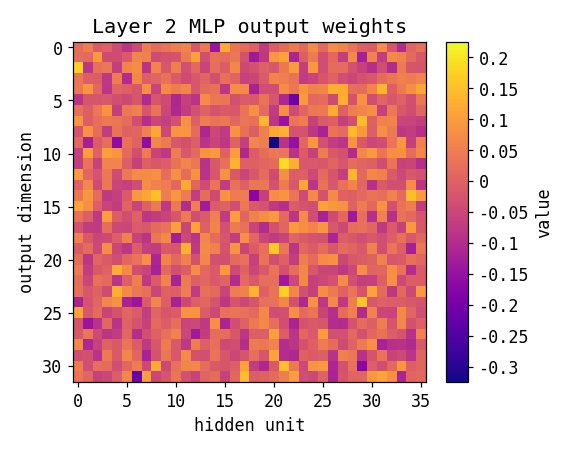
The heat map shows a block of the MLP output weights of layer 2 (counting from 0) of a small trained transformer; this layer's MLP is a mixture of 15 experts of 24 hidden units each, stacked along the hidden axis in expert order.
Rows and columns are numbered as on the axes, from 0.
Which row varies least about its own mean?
3
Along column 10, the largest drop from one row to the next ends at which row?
18
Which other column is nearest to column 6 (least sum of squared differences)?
2
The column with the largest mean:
0
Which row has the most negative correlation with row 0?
26
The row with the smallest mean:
9
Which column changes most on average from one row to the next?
21
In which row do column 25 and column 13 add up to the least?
8
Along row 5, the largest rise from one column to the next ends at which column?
23
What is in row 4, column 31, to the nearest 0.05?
0.15
